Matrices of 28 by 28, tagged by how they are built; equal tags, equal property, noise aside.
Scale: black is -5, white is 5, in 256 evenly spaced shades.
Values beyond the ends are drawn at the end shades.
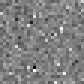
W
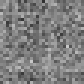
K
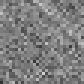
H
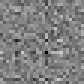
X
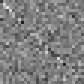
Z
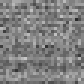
K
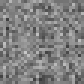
K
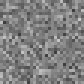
H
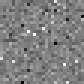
W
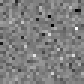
W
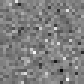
W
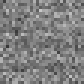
K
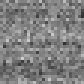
K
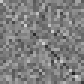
Z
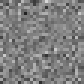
X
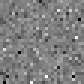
W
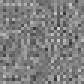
X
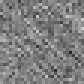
H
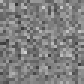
K
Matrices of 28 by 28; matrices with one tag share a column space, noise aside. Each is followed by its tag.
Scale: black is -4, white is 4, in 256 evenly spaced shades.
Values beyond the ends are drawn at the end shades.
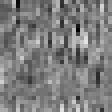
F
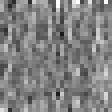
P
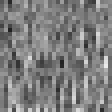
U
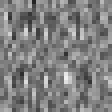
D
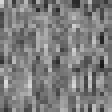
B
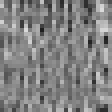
F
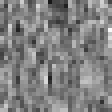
F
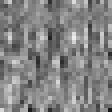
U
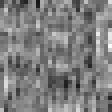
B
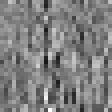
U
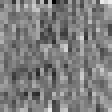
P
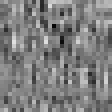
F
